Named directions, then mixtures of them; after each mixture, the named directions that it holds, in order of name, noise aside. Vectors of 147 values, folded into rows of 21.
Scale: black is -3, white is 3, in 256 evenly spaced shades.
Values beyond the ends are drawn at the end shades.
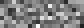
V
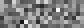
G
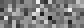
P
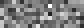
V.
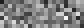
G, P, V.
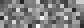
P, V.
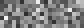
P, V.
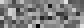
V.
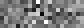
G, P, V.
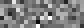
G, V.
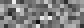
G, V.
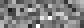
V.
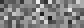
P.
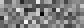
G, P.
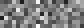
G, P, V.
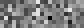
P.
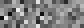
G, P, V.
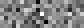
G, P.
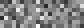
G, P, V.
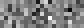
P.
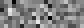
G, P, V.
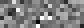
G, V.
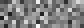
G, P, V.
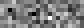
P, V.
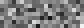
V.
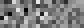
G, P, V.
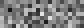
G, P, V.
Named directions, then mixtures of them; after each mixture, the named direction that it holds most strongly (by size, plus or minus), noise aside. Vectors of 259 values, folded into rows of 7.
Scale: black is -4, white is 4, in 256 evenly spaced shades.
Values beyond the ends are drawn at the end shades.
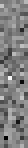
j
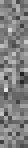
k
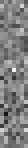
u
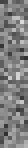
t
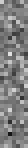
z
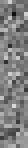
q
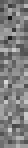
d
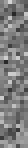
q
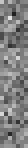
q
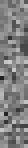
u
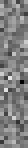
k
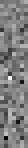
j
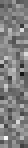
j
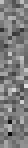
z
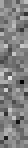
j
